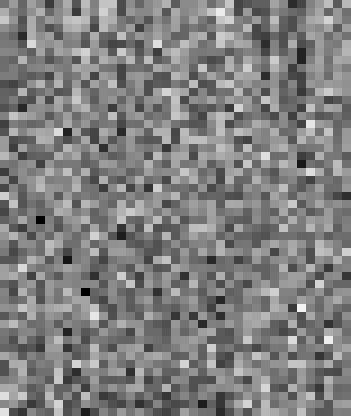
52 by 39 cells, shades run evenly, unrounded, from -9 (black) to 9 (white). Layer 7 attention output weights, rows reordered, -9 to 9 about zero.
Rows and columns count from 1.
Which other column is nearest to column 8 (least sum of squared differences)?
17
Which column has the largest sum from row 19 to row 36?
32
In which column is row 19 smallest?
12
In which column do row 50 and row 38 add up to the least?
25
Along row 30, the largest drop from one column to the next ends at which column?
20
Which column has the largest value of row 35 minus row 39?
33
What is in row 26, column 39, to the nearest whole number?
0
